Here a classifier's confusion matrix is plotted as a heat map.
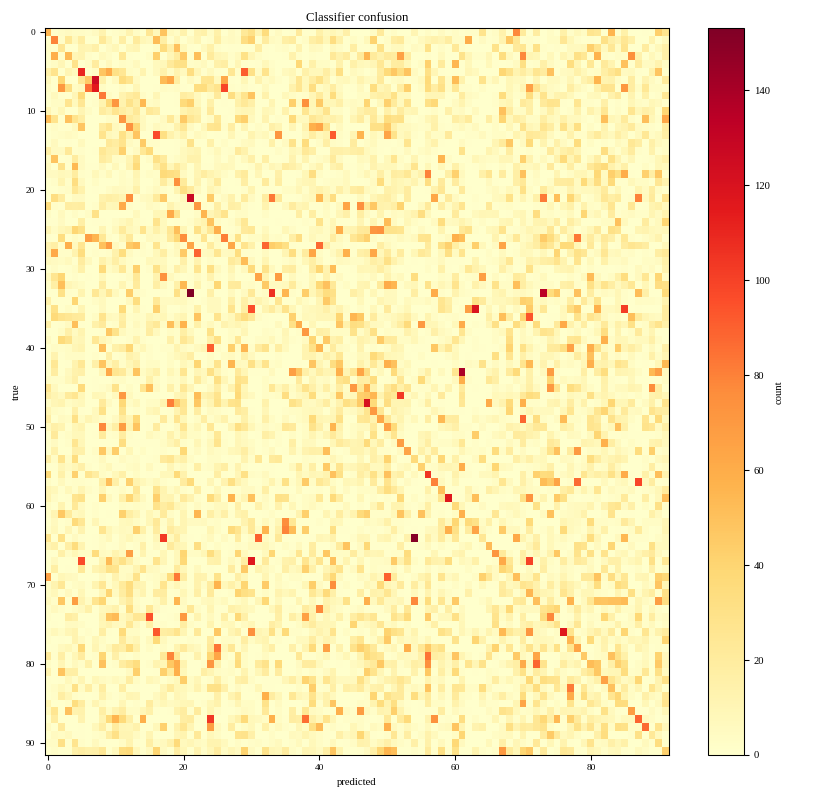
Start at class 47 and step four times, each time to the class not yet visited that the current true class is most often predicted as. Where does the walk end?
70
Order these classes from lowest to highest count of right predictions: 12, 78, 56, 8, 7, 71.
71, 78, 12, 8, 56, 7
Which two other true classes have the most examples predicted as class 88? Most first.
11, 18
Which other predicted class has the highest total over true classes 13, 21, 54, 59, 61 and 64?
17
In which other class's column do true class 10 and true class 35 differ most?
63
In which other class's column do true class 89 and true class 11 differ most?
91
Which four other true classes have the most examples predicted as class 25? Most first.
78, 79, 70, 76
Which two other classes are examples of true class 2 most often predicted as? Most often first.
19, 80
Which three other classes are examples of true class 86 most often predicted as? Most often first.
46, 43, 3
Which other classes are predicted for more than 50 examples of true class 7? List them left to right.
2, 6, 26, 71, 85
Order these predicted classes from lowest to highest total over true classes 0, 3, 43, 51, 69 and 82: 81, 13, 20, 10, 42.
10, 13, 42, 20, 81
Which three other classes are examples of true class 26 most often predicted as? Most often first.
78, 20, 6
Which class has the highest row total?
27
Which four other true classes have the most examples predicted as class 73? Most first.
33, 21, 57, 26
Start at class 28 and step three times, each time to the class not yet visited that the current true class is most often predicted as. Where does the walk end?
52
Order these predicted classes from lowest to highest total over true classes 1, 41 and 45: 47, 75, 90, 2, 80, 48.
2, 90, 75, 80, 47, 48
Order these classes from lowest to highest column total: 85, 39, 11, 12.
12, 85, 39, 11
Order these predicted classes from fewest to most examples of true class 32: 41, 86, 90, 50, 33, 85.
33, 85, 86, 90, 41, 50
